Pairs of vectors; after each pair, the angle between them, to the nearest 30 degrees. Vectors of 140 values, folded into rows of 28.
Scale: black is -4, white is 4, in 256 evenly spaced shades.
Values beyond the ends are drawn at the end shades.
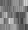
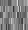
60 degrees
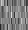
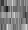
120 degrees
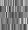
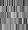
150 degrees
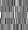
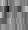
90 degrees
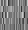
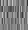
150 degrees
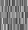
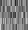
120 degrees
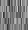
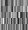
90 degrees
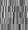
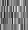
150 degrees
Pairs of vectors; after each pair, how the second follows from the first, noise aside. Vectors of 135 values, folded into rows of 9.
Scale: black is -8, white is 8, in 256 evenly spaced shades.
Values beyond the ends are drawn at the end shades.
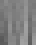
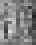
wrapped around, negated, scaled up.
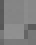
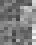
wrapped around, negated, scaled up.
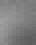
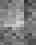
wrapped around, negated, scaled up.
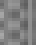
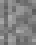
reversed, negated.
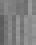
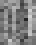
wrapped around, negated, scaled up.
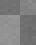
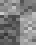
negated, scaled up.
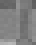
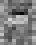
wrapped around, negated, scaled up.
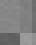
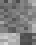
negated, scaled up.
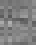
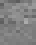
reversed, partly zeroed.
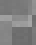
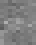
reversed, partly zeroed.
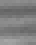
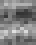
wrapped around, negated, scaled up.
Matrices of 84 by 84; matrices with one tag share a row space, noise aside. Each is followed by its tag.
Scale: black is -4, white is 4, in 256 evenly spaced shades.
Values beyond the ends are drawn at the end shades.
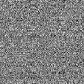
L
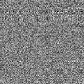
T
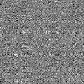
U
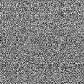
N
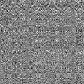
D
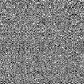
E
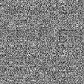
L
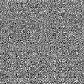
L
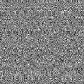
N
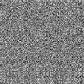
T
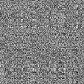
L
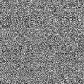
N
